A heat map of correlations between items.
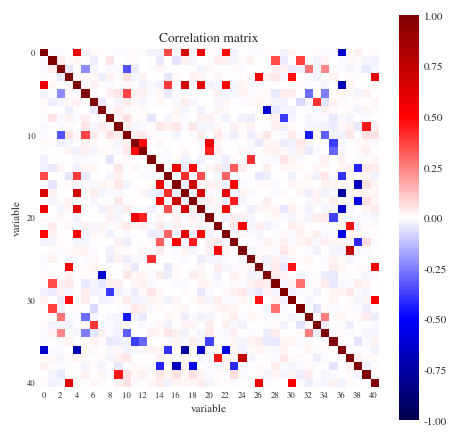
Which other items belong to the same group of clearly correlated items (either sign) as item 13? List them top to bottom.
25
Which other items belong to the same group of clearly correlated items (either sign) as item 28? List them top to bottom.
1, 31
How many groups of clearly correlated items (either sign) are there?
12
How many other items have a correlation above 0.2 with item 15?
5
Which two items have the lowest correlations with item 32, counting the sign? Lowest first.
10, 5
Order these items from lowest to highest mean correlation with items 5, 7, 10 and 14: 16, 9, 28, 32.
32, 28, 9, 16
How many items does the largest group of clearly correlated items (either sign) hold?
7
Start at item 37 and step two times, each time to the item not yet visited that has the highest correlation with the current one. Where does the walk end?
21
